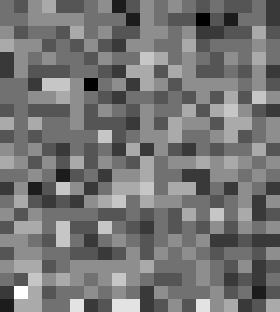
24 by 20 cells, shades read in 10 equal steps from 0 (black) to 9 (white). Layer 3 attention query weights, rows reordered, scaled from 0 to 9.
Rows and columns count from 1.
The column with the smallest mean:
7
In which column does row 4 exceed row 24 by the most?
1
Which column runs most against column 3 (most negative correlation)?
11
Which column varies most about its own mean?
9
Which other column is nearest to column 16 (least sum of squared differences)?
18
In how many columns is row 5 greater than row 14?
10
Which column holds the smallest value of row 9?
20
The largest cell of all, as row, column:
23, 2
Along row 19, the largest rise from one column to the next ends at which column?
5
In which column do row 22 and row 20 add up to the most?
3
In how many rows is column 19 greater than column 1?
11
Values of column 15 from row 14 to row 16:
2 2 4
